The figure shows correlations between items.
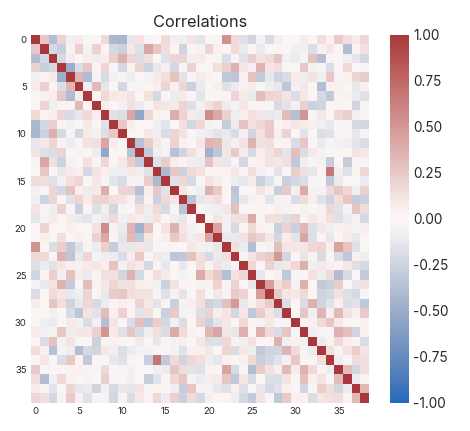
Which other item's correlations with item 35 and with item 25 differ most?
22
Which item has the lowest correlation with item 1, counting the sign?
36
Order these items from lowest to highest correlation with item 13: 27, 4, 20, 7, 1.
4, 7, 27, 20, 1
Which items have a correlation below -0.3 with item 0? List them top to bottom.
2, 9, 10
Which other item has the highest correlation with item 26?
27
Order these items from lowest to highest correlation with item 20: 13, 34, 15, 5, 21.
34, 5, 15, 13, 21
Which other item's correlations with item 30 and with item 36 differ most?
8
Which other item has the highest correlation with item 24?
31
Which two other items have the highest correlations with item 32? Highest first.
28, 2
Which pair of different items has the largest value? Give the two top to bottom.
14, 34
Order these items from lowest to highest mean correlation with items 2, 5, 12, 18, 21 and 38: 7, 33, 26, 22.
33, 22, 7, 26
